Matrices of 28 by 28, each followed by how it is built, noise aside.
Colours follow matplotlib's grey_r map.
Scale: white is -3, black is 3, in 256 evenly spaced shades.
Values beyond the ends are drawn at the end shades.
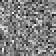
noise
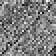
Hankel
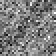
Hankel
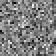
noise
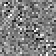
banded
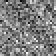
Toeplitz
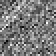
Hankel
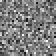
noise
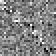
banded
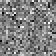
blocks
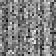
blocks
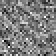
Toeplitz
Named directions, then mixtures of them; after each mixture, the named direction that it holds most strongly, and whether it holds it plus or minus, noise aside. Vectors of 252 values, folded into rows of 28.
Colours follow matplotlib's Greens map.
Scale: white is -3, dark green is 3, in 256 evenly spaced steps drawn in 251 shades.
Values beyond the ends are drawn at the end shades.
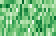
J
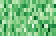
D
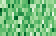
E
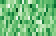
J, minus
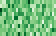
E, plus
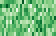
J, plus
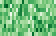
J, plus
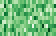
D, plus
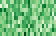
E, plus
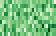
D, plus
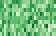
D, minus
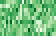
J, minus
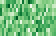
J, plus
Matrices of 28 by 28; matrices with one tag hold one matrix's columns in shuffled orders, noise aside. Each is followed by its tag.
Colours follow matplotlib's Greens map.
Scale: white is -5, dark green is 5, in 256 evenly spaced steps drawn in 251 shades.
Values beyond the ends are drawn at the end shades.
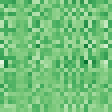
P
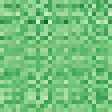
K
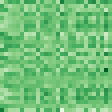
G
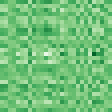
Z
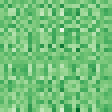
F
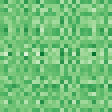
Z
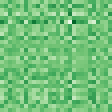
K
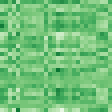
G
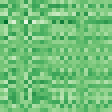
K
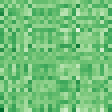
F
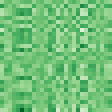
F
